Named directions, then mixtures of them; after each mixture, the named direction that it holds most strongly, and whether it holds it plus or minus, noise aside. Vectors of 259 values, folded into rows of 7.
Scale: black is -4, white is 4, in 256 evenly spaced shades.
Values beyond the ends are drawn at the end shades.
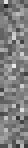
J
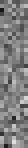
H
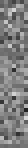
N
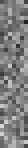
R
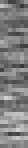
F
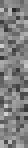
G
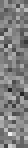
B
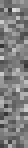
G, minus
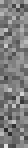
B, minus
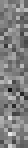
B, plus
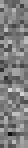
B, minus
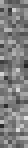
G, minus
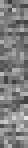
F, plus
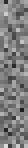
J, minus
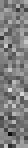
B, minus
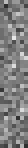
J, plus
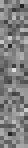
N, minus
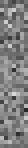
N, plus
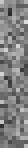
R, minus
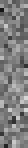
H, plus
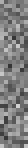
R, minus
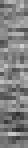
F, minus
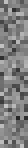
G, plus
